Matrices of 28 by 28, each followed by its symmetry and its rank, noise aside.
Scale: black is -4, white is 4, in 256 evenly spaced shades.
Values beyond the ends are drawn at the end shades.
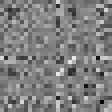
symmetric, rank four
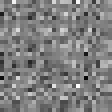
antisymmetric, rank four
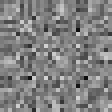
symmetric, rank four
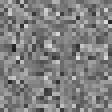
no symmetry, rank six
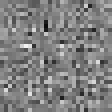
antisymmetric, rank eight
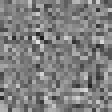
antisymmetric, rank six
